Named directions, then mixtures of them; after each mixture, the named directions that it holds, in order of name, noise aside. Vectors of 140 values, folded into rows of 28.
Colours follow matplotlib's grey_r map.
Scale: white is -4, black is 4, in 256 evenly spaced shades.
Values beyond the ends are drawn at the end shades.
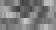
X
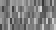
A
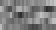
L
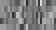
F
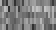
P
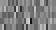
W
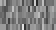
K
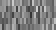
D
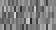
W.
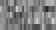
A, L.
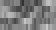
X.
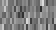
A, W.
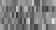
A, L, W.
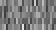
K.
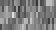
D, F, X.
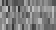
D, P.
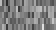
A, K, P.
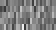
D, K, W.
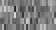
W, X.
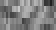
X.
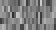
F.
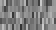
A, F, K.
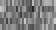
D, L, X.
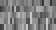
A, L, W.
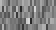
A, W.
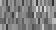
D, K, P.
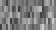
A, P, X.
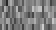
A, P.
